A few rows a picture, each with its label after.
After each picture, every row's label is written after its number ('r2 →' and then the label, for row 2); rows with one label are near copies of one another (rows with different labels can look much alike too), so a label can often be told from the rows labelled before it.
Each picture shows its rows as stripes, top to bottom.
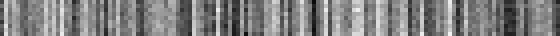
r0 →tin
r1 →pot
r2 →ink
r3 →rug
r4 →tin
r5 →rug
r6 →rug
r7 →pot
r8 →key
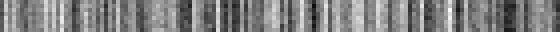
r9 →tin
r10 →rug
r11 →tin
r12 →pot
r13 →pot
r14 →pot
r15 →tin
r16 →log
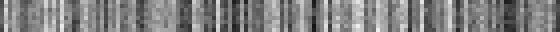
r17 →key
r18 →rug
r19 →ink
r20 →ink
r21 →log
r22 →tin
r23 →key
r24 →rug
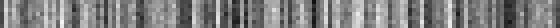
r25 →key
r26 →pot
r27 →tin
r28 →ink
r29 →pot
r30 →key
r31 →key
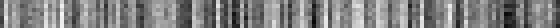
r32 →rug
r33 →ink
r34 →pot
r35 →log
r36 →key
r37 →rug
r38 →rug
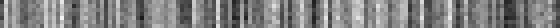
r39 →key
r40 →tin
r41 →ink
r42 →key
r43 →key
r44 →tin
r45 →log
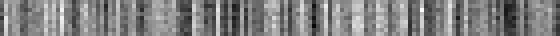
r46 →pot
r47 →pot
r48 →key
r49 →log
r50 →rug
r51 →key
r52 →rug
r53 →ink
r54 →rug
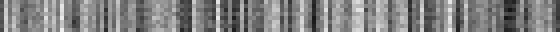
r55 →ink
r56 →rug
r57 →ink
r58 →rug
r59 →log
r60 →tin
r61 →tin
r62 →ink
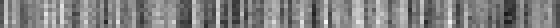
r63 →ink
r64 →rug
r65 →ink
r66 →log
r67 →key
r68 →pot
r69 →pot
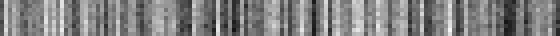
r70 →rug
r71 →key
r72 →log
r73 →rug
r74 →log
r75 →log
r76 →pot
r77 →log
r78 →log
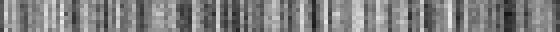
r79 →tin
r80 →pot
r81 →pot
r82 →log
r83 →tin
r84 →pot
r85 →pot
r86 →ink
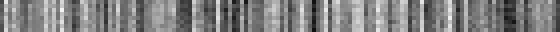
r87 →key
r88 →pot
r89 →pot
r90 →pot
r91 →log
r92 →rug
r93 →tin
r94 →rug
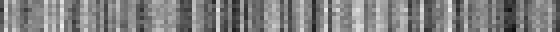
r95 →log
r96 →ink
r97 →key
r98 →ink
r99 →key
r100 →log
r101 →rug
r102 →log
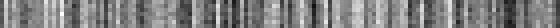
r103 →log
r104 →tin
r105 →key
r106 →rug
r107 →key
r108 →pot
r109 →log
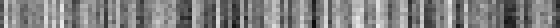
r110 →tin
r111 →rug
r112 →rug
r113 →pot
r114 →ink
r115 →log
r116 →rug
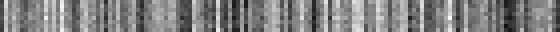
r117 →key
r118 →key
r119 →rug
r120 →pot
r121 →log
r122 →rug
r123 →key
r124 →ink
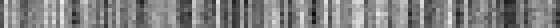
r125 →key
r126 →key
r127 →rug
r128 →tin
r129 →pot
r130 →tin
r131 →ink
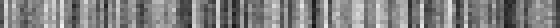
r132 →log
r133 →tin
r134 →pot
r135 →key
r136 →tin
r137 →key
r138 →rug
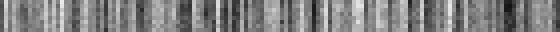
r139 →ink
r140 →ink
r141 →pot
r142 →pot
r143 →pot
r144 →log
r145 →rug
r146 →log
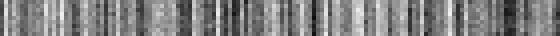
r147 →key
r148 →pot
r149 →ink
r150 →log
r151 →rug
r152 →ink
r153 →tin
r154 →ink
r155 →pot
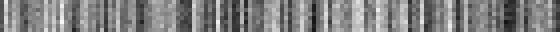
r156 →ink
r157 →key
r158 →rug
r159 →ink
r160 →rug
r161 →key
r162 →pot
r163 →tin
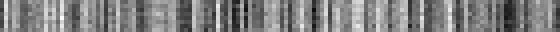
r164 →ink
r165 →key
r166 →key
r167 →log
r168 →key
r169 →key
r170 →ink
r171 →pot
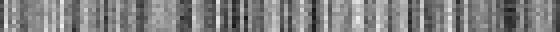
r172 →ink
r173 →key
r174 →log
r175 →rug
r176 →ink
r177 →ink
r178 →rug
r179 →tin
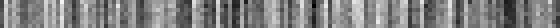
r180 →key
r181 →pot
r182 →log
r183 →pot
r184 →rug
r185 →rug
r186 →log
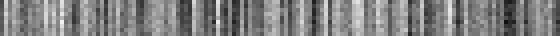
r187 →ink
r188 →key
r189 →pot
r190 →pot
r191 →tin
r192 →log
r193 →ink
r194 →rug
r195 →log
